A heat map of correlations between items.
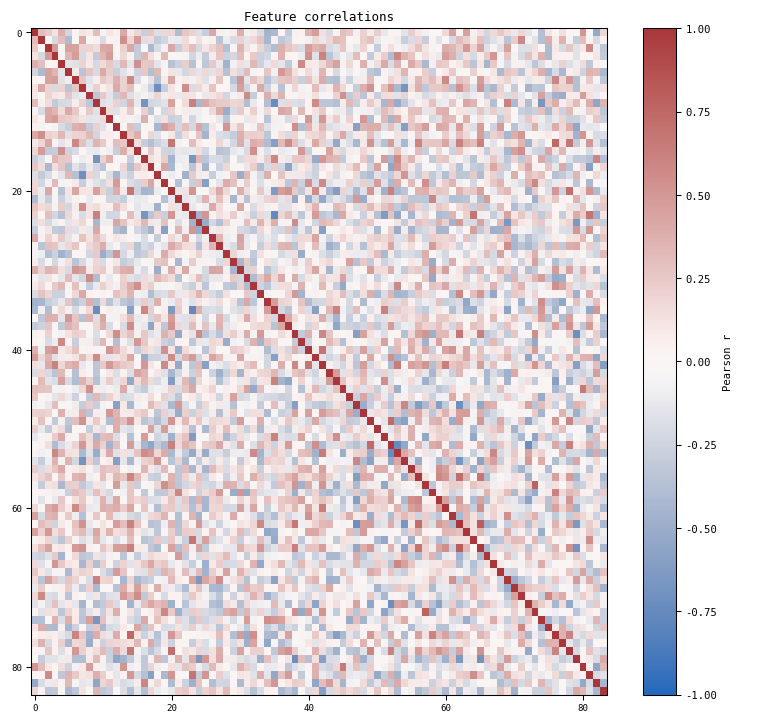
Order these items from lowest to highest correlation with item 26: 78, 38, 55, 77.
38, 77, 78, 55
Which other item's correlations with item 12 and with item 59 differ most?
39
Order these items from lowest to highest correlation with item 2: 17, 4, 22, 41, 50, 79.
17, 50, 79, 4, 22, 41
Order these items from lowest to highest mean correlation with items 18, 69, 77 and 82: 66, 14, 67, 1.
1, 14, 67, 66
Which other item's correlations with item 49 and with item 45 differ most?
76
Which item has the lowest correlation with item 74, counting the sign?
9
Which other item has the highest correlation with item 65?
62
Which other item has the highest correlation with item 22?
7
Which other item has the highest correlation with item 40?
42
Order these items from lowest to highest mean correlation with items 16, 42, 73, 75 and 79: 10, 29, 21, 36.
21, 10, 36, 29
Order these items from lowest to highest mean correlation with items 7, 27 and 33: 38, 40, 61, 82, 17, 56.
17, 61, 82, 40, 38, 56
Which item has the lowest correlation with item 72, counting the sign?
52
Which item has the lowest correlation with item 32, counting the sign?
45
